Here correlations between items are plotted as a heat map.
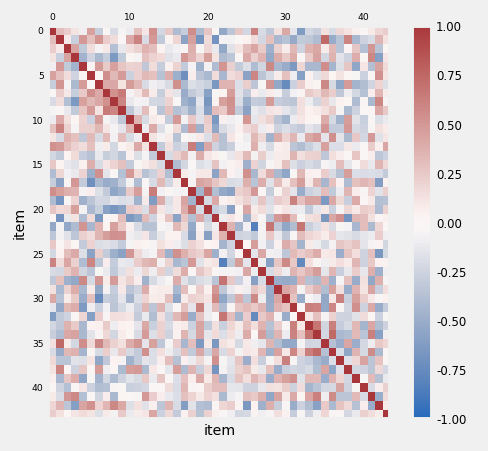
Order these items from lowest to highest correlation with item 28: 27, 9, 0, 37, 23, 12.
12, 0, 27, 37, 9, 23
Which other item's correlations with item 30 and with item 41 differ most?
37
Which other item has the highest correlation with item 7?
9
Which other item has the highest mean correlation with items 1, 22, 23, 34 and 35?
6
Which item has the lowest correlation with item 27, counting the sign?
42
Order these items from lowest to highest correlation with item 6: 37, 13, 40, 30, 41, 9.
30, 37, 40, 41, 13, 9
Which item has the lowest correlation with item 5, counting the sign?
17
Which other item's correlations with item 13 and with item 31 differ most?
19
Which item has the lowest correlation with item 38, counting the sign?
21
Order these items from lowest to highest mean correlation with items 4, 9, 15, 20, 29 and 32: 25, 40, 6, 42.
25, 6, 42, 40
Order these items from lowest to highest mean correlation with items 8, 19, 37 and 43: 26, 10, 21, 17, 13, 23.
10, 13, 26, 17, 23, 21
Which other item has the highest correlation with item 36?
34
